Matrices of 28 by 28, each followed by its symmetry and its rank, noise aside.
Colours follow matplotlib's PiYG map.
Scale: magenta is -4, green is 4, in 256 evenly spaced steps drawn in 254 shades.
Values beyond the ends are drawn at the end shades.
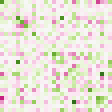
symmetric, rank five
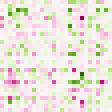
no symmetry, rank four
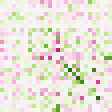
symmetric, rank six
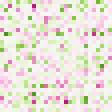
antisymmetric, rank six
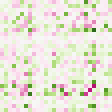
symmetric, rank four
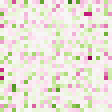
antisymmetric, rank six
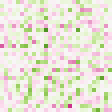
no symmetry, rank four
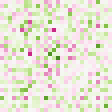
symmetric, rank five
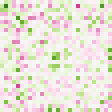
symmetric, rank five
